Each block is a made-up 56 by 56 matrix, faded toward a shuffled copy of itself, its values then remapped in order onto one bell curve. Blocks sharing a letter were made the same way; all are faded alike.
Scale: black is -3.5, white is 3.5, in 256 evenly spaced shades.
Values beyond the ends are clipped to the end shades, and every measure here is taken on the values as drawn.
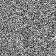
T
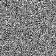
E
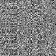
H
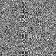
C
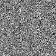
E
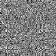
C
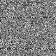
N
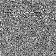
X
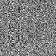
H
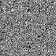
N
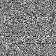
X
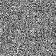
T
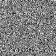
X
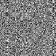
H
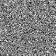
T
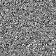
X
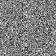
E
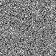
T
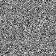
N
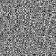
H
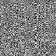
H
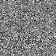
X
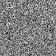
E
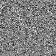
N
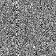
E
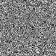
X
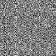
H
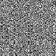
C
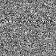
N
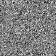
N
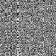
H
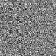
C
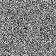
N
